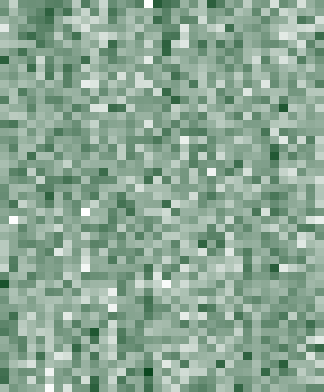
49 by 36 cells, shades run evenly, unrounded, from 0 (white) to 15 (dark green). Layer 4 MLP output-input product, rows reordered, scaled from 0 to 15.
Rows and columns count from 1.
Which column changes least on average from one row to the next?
29
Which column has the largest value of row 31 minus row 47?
23
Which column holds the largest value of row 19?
31
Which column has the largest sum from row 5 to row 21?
19
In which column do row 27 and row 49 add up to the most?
15
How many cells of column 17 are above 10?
9
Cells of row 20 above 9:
7
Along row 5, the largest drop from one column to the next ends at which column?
21
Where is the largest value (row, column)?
47, 17
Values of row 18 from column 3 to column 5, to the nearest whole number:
6 7 5
